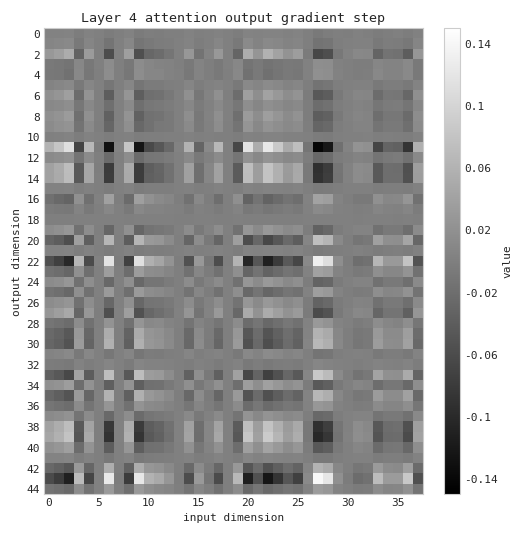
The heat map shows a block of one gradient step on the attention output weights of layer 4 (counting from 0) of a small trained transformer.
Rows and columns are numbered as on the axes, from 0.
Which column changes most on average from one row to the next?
27
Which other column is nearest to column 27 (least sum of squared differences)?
6
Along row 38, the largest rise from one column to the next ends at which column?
20
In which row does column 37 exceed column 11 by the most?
11
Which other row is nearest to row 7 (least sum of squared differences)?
12
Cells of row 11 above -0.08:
33
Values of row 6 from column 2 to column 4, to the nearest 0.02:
0.04 -0.02 0.02
